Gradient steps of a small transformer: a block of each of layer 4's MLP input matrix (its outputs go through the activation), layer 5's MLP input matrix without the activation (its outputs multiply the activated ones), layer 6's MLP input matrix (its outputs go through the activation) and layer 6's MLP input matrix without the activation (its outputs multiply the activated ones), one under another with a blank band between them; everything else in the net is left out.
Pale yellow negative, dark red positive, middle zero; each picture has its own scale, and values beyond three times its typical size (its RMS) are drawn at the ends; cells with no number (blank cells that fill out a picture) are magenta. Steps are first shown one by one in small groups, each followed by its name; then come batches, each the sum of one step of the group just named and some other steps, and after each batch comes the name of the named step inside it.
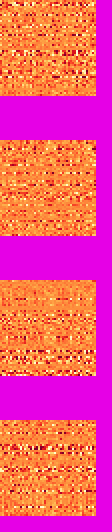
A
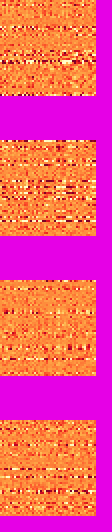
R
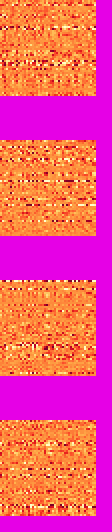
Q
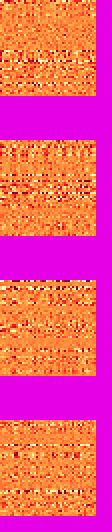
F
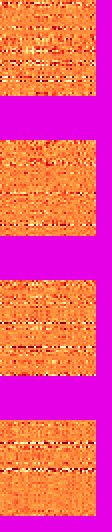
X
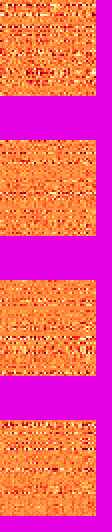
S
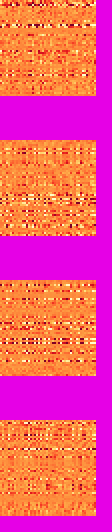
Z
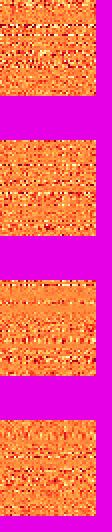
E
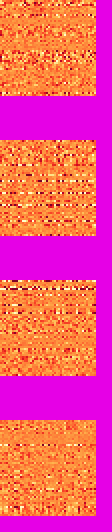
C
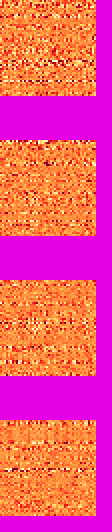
X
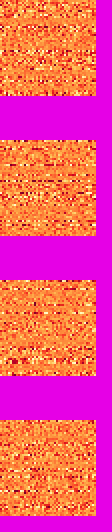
X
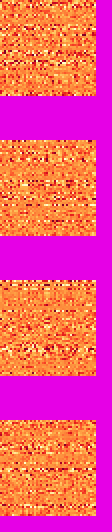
Q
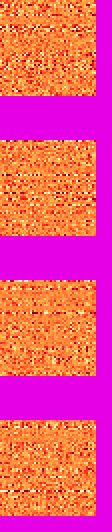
S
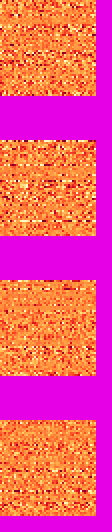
R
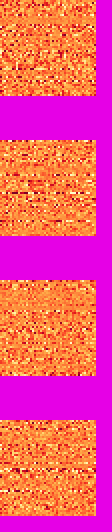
Z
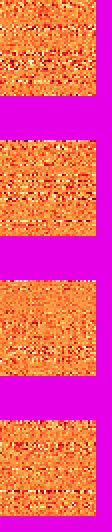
R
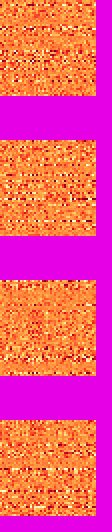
Q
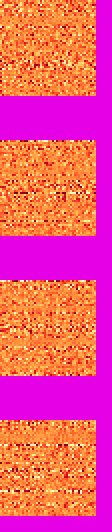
F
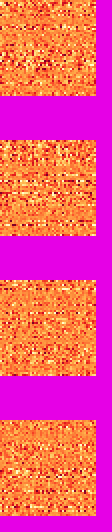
Q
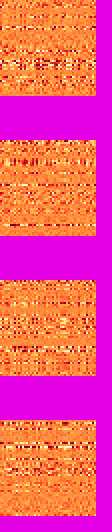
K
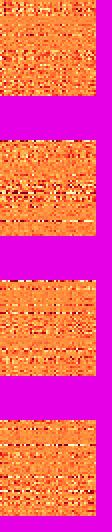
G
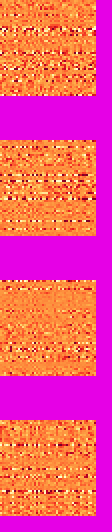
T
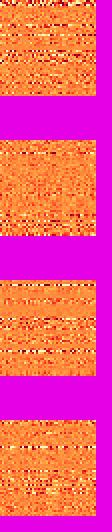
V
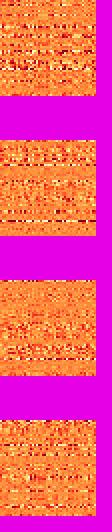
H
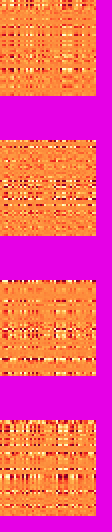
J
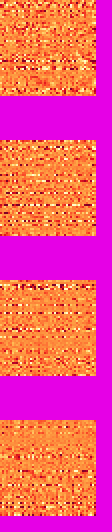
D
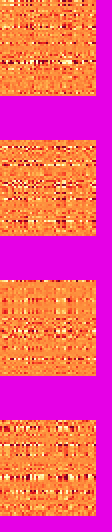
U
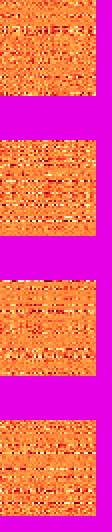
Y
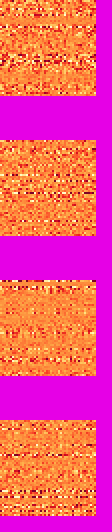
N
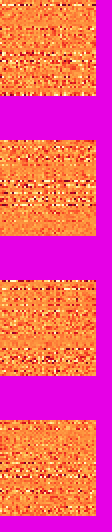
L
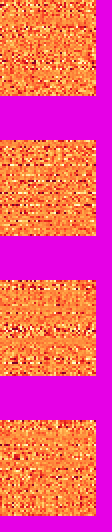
D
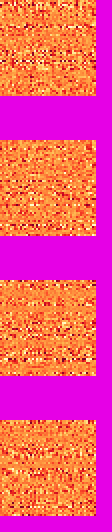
D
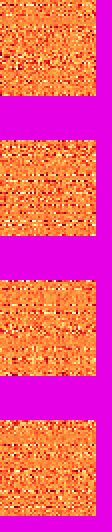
Y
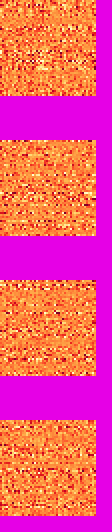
D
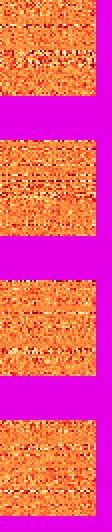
J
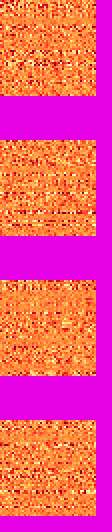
K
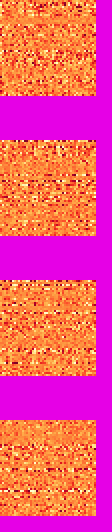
V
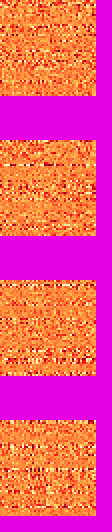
V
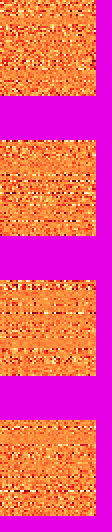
D
